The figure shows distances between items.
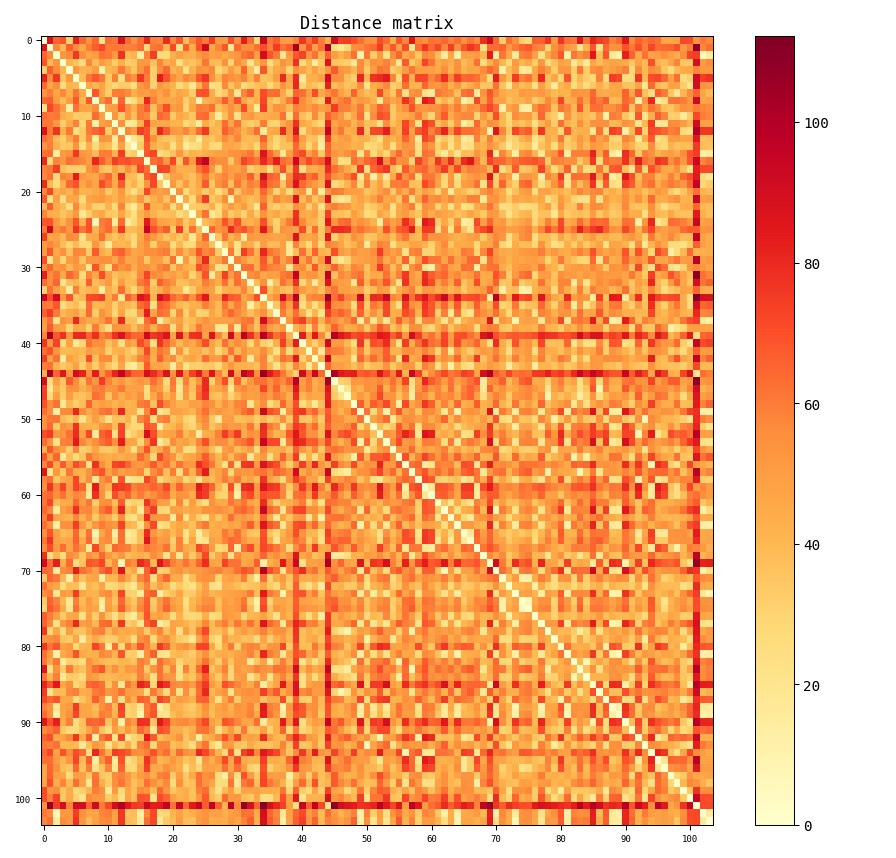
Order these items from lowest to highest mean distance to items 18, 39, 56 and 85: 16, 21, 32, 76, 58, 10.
10, 76, 58, 21, 32, 16
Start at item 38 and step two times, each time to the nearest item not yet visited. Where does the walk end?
28
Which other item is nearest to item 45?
68
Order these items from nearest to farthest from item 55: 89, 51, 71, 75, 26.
71, 75, 26, 89, 51
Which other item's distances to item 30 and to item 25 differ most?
60
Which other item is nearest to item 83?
57
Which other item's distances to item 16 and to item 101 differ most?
1
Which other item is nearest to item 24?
8
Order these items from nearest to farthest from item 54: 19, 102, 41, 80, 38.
38, 41, 80, 102, 19
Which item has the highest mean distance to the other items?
101
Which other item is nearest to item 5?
40
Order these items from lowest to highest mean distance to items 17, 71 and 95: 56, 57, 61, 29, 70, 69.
29, 61, 69, 57, 70, 56
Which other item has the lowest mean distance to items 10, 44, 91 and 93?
27
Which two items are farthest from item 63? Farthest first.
16, 1
